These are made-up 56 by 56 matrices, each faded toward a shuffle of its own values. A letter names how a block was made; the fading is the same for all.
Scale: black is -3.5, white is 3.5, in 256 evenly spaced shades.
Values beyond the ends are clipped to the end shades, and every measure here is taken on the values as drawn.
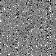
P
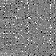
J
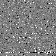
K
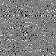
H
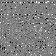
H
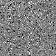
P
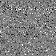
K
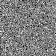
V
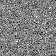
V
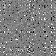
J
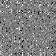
J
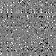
J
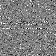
K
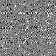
J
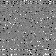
H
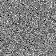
V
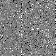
P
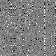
J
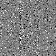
P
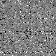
K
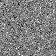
V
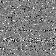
K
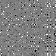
J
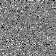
K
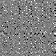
J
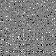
H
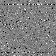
K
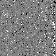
P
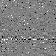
H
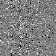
P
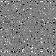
H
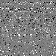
H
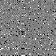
H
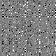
J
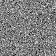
V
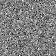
V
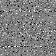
K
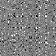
J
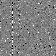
P
